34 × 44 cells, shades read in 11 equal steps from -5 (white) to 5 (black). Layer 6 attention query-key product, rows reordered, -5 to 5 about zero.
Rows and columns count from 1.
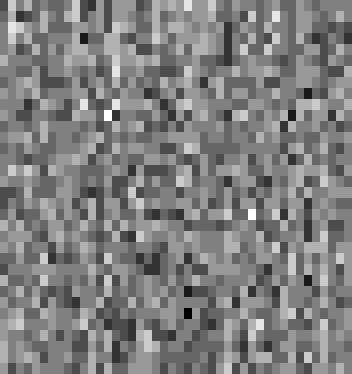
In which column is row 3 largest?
29
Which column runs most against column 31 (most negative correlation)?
32
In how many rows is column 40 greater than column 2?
15
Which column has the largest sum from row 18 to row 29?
13
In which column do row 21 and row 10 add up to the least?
11
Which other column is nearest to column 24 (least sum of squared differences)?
38
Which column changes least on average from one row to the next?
8
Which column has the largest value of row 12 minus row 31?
19
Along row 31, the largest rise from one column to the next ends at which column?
20
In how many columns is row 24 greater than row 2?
20
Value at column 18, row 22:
-3
